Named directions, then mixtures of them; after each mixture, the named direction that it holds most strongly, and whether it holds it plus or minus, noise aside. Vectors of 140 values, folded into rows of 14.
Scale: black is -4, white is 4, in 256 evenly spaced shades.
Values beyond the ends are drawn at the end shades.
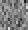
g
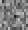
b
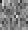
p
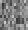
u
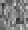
u, plus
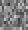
b, minus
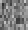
u, plus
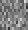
g, minus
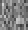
u, minus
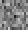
b, plus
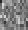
u, minus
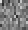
p, minus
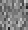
g, minus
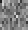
p, plus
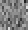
g, plus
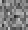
b, plus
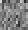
g, plus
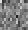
p, minus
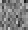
g, plus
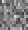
b, minus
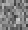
b, plus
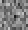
b, plus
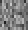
u, minus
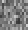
b, minus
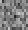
b, plus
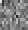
p, minus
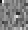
b, minus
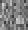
u, minus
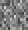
b, minus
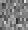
u, plus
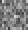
b, minus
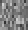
u, minus
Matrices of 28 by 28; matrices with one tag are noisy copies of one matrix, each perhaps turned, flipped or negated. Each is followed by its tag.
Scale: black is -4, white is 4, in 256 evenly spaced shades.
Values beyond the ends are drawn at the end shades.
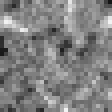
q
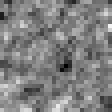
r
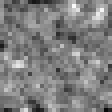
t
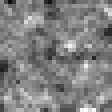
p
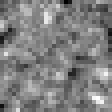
t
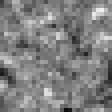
t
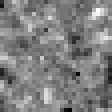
t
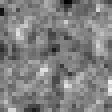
p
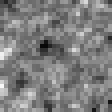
r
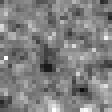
r
